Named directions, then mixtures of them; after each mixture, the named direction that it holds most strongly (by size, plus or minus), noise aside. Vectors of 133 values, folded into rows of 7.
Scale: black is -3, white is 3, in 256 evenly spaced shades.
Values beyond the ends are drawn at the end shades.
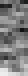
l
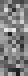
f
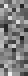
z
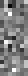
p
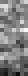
l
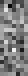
f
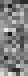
f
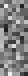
z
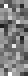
z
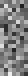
z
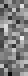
z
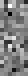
p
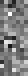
p
